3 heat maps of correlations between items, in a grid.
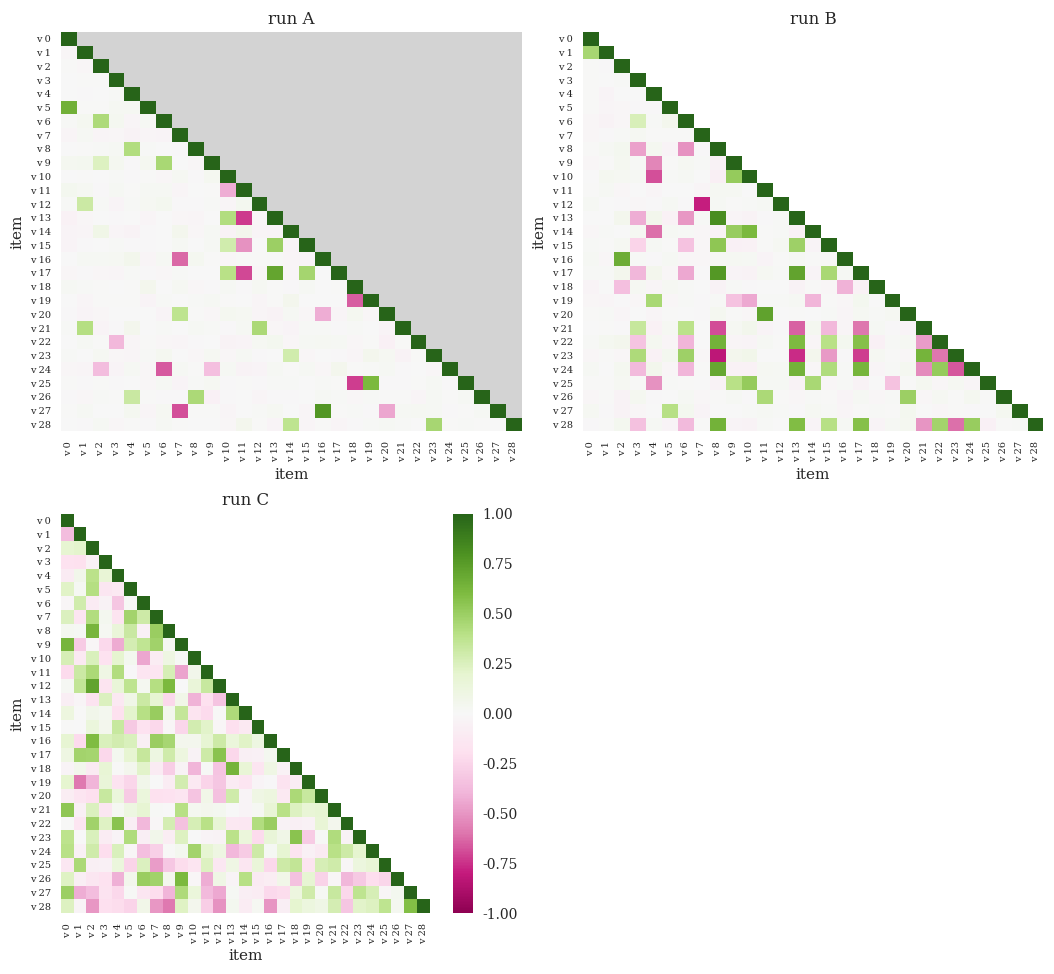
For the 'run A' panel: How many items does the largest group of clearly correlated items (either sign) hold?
5
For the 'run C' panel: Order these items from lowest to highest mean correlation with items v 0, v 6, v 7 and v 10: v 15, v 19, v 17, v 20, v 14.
v 20, v 15, v 19, v 17, v 14
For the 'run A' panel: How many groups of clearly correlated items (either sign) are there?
9
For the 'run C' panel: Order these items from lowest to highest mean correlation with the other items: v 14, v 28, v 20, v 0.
v 28, v 20, v 14, v 0
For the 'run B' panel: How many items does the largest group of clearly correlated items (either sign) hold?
11
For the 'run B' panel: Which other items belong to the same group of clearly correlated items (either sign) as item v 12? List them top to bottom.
v 7
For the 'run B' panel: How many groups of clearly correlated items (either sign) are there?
7
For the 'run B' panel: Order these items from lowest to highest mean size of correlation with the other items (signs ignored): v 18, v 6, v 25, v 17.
v 18, v 25, v 6, v 17
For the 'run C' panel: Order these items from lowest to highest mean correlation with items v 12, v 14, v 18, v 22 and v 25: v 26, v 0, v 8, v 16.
v 26, v 0, v 8, v 16
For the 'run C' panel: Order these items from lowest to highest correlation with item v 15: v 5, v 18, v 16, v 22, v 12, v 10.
v 5, v 18, v 12, v 16, v 10, v 22
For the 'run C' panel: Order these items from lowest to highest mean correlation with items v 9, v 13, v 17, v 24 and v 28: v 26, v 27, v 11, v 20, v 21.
v 11, v 20, v 26, v 27, v 21
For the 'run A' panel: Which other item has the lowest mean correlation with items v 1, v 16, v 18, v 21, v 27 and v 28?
v 7
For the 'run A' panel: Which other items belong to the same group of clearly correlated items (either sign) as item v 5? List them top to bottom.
v 0
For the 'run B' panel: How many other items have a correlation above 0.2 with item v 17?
6
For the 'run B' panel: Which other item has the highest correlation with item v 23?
v 21
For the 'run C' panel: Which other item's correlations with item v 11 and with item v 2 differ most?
v 7
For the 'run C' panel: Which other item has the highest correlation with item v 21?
v 0
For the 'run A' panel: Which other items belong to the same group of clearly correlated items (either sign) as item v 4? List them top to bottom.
v 8, v 26
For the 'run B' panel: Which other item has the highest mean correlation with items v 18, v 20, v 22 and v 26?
v 11
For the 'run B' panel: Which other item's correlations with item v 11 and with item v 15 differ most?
v 20
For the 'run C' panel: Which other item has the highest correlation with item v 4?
v 22
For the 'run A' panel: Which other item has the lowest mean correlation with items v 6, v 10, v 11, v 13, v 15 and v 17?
v 24
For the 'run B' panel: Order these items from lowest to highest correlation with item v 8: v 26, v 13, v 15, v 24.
v 26, v 15, v 24, v 13
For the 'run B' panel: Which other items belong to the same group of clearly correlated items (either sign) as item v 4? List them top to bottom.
v 9, v 10, v 14, v 19, v 25
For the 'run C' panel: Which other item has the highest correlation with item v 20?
v 18
